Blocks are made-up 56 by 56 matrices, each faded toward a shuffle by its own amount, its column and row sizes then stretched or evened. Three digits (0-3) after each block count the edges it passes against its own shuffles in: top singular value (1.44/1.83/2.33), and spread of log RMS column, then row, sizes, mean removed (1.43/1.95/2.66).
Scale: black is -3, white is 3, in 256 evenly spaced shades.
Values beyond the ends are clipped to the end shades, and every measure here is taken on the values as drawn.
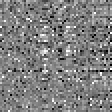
2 1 2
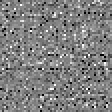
1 1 1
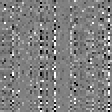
3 3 0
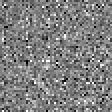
0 2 2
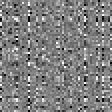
3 3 1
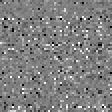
0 0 3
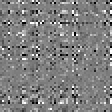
3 3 3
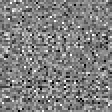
2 0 1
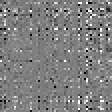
2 3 3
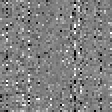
1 3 0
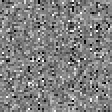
1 2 0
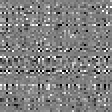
3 1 3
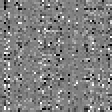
1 3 1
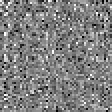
2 1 1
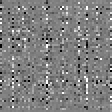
0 3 3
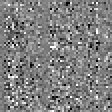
1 3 2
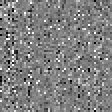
0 3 1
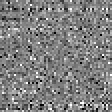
2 1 2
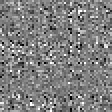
0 3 2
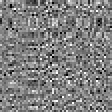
3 2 1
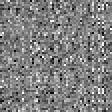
2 2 1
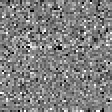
1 1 1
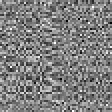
3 0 1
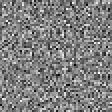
2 0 0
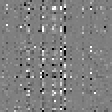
3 3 2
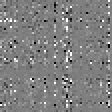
0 3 2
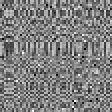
3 0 1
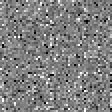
1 1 1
